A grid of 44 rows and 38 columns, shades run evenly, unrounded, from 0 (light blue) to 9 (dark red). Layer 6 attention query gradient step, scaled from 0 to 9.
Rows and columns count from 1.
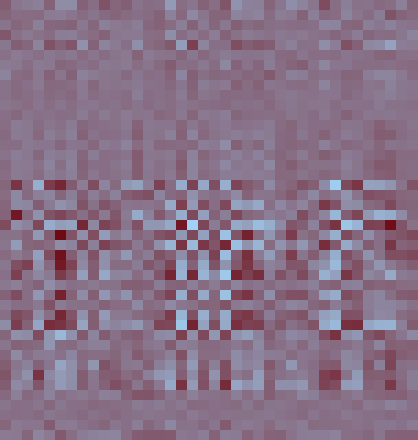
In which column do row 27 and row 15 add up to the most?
6
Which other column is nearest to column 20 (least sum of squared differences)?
38
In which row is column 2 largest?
22
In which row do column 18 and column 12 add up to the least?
23
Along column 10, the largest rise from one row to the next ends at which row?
25
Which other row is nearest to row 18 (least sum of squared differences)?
14
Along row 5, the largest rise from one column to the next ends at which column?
18
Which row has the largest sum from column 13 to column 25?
33
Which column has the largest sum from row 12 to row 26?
36
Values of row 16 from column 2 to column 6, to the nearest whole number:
4 4 5 4 4
